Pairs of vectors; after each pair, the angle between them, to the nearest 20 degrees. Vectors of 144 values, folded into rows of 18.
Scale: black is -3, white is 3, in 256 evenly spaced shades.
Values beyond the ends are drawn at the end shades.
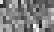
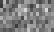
100 degrees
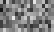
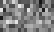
120 degrees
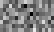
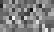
100 degrees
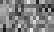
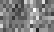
60 degrees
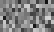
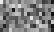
60 degrees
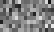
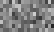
160 degrees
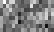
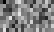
120 degrees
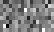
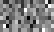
20 degrees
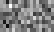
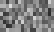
40 degrees
